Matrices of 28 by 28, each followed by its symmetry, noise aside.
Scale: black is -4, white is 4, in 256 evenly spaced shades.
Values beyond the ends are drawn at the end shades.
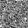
no symmetry.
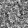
same after a half turn.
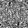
same after a half turn.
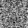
mirrored left to right.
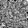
symmetric across the other diagonal.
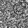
symmetric across the other diagonal.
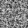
same after a half turn.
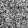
antisymmetric.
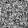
no symmetry.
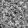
symmetric across the other diagonal.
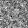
symmetric across the other diagonal.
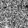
antisymmetric.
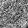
symmetric.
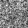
no symmetry.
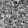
antisymmetric.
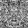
mirrored left to right.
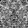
mirrored left to right.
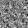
antisymmetric.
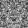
mirrored left to right.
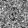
same after a half turn.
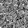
symmetric across the other diagonal.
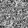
same after a half turn.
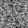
same after a half turn.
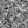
antisymmetric.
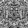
mirrored left to right.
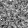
no symmetry.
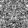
mirrored left to right.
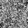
same after a half turn.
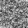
same after a half turn.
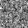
no symmetry.
